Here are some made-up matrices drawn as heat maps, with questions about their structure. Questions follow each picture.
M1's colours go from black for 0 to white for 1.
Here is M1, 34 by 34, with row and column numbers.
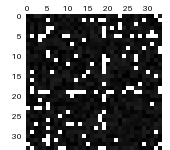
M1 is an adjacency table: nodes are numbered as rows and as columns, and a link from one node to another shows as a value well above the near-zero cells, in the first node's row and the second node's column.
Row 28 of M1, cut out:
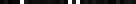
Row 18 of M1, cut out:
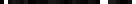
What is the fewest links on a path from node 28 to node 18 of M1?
3
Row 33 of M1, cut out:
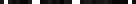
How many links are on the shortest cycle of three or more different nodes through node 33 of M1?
3
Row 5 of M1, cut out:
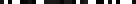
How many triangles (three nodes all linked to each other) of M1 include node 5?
8
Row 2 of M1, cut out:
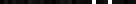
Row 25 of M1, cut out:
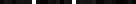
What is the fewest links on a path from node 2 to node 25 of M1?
5
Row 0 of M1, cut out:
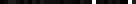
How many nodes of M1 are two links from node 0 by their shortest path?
6
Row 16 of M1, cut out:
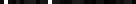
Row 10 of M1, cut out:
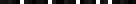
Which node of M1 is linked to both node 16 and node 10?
node 12
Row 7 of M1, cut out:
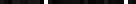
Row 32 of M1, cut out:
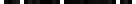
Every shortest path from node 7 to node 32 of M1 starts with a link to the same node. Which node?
node 31
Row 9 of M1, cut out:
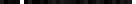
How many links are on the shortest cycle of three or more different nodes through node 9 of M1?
4
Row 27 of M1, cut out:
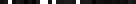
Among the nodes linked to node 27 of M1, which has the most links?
node 19
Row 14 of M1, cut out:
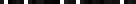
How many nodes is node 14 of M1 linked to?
5
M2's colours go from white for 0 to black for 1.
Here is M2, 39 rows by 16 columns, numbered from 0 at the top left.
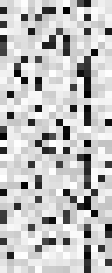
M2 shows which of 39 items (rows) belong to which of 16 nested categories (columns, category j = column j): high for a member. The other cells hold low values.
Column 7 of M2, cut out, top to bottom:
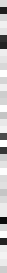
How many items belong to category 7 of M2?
7
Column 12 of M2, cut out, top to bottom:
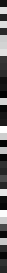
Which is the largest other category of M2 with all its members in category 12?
5
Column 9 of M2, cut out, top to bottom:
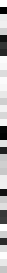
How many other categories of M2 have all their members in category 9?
3
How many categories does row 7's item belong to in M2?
3
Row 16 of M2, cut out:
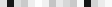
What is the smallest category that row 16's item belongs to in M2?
1
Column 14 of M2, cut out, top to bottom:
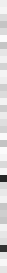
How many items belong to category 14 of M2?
2
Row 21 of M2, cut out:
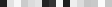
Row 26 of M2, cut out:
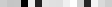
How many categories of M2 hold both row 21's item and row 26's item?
0
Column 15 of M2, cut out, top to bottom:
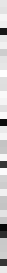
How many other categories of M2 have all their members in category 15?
2
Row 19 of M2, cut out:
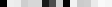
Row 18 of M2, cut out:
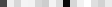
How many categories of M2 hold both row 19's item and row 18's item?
2
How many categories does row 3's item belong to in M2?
1
